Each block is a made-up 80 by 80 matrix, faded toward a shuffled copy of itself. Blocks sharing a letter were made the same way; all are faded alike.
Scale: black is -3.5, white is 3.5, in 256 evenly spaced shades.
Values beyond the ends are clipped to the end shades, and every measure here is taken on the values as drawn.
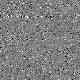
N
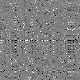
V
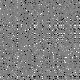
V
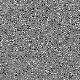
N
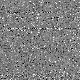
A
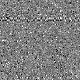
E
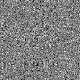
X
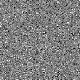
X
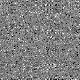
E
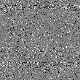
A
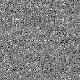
E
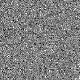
X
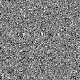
X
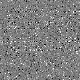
N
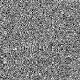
X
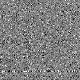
E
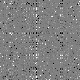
V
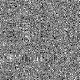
X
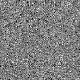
X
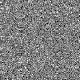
X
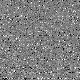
A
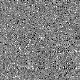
E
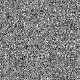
X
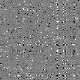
V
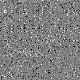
N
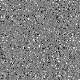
N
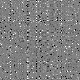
V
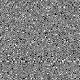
E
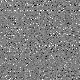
N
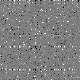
V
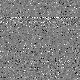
A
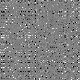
V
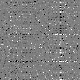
V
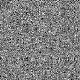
X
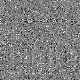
E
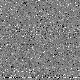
A
